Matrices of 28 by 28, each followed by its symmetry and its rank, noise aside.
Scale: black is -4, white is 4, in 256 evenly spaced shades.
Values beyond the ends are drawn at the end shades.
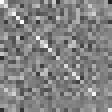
symmetric, rank six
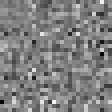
antisymmetric, rank eight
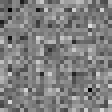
symmetric, rank six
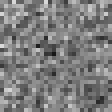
symmetric, rank six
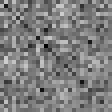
symmetric, rank six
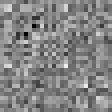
symmetric, rank four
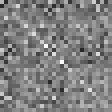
symmetric, rank eight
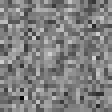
no symmetry, rank eight
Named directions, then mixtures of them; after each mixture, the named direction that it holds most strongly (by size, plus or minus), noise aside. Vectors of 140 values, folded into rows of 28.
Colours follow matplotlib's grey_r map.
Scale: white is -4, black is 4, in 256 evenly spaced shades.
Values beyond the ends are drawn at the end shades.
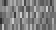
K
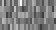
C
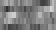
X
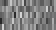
K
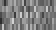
K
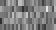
K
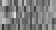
K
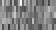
C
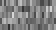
C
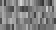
C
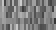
C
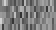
K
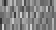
K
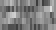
X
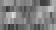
X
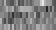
X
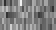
C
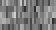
C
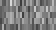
K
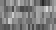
X
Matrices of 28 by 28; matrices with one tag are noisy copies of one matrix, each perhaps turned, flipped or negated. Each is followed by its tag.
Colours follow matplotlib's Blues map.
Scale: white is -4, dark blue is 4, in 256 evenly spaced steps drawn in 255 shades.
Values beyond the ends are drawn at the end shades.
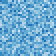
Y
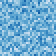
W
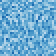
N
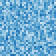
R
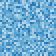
Y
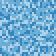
W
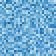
Y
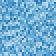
W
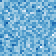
W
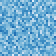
N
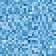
Y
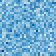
Y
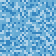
R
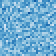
N
